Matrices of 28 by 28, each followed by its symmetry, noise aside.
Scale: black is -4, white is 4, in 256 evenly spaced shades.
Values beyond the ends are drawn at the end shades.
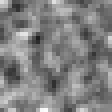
no symmetry.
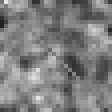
no symmetry.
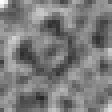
symmetric.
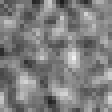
no symmetry.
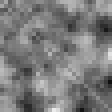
symmetric.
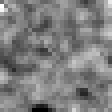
no symmetry.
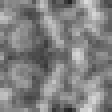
mirrored top to bottom.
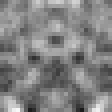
mirrored left to right.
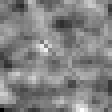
no symmetry.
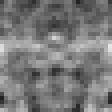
mirrored left to right.
